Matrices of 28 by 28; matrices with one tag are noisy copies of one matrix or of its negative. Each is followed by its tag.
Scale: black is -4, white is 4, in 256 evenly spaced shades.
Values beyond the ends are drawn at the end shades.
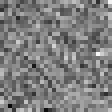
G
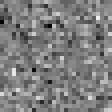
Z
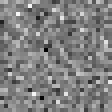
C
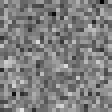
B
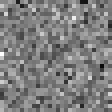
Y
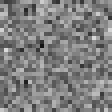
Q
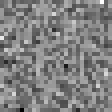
B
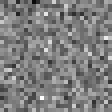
C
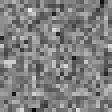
B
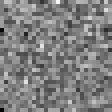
Q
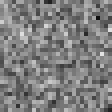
Z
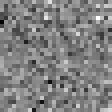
Z
